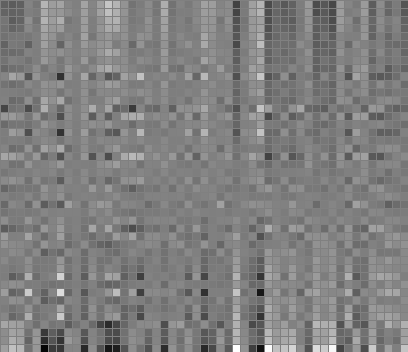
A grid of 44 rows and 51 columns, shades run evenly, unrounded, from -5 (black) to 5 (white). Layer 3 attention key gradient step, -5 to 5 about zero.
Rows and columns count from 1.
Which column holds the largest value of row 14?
33
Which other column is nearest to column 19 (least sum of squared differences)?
29
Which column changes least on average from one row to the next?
10
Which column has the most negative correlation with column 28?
23
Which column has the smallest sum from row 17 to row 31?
34
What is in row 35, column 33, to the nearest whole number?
-3
